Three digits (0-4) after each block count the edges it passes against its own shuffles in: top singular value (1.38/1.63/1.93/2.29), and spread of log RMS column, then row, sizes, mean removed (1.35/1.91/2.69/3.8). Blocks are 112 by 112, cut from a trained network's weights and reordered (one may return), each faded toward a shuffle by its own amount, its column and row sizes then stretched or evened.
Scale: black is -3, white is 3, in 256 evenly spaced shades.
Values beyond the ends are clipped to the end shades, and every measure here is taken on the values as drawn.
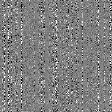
1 4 1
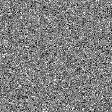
1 1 1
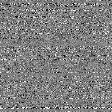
0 0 4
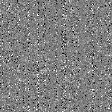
0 3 1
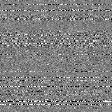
3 0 4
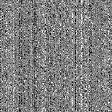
3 3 0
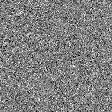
1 0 0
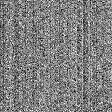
3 0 0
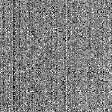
3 2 2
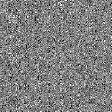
3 3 2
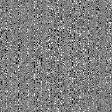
0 4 1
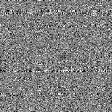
2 0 3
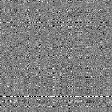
4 2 3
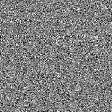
2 1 2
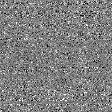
0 1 3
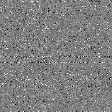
1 1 2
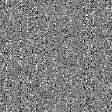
0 4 0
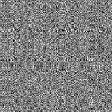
4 2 2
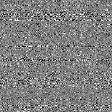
2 1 4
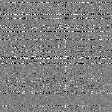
2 2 4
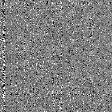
2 3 0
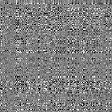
4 3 4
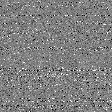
0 0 3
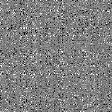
0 3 3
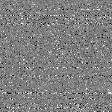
0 0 3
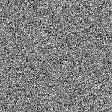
1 0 1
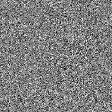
1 2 1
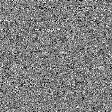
0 0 2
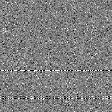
4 1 2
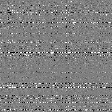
2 2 4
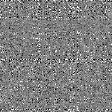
1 3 3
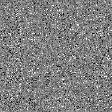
0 2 2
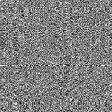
3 1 1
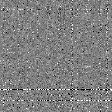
4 2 2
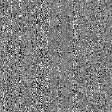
1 4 1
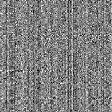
4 1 2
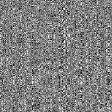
3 3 0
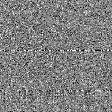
3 0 1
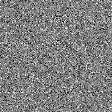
1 0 2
